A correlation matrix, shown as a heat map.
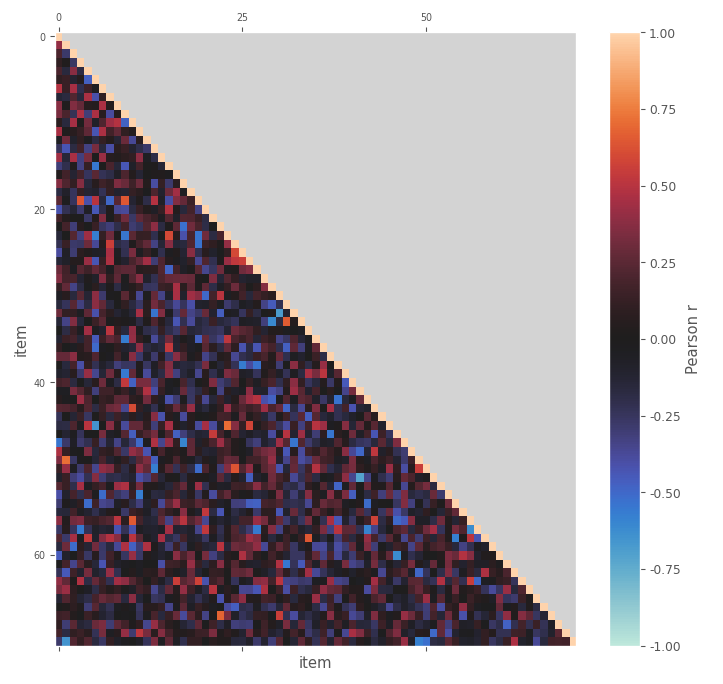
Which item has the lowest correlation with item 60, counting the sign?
46
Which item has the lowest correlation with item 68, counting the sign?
61
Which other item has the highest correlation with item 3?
19
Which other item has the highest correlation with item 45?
23
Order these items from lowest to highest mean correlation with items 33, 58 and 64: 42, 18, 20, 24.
20, 18, 24, 42
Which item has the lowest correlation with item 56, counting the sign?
57
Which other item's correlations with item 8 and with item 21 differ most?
10
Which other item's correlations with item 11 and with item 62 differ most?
53
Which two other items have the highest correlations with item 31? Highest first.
33, 46
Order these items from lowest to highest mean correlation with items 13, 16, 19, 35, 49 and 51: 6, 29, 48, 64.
6, 64, 48, 29
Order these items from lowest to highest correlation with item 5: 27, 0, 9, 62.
62, 0, 27, 9
